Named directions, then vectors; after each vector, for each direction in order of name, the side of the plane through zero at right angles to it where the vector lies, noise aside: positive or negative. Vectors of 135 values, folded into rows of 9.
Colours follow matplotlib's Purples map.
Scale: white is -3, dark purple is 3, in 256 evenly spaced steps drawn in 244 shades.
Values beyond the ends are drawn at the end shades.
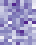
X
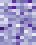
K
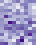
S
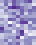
positive, negative, positive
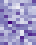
negative, positive, negative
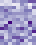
positive, positive, negative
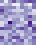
positive, positive, negative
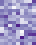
negative, positive, negative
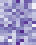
positive, positive, positive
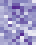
positive, negative, positive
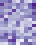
negative, negative, negative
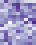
negative, negative, positive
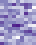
negative, positive, positive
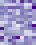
positive, negative, negative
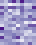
positive, negative, negative
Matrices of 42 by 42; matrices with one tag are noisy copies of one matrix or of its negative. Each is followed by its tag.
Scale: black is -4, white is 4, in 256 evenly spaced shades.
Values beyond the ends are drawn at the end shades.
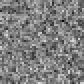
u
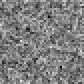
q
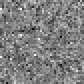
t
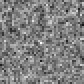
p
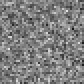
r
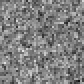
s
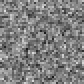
r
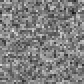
p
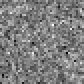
u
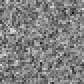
p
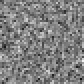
r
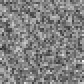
r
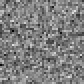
p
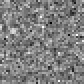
p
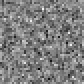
r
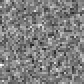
p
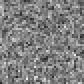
q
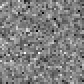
q
